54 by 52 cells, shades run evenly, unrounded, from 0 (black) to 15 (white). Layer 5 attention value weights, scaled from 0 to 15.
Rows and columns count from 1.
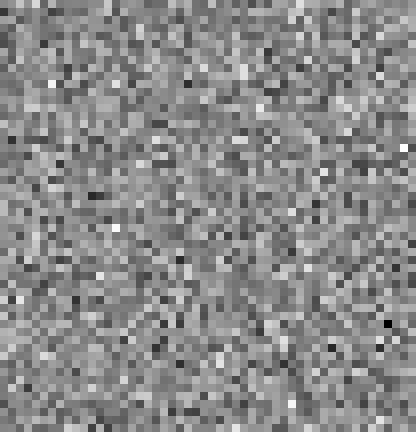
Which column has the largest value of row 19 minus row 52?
51
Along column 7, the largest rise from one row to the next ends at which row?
24
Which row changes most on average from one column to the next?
22
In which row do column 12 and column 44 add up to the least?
25
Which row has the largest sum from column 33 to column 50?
43
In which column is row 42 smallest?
33
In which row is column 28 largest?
46
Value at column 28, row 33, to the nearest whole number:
12
